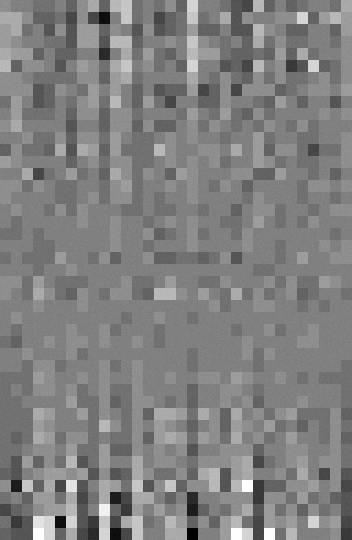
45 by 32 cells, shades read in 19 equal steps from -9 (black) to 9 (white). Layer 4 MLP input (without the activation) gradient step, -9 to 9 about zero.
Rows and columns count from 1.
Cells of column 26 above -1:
33
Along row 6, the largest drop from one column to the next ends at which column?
30
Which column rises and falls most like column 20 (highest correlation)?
19
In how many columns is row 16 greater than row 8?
13
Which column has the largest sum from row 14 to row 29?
11
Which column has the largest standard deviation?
18
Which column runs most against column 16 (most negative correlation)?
14
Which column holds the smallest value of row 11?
7
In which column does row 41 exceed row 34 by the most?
23
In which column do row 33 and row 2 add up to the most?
28
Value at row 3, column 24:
4
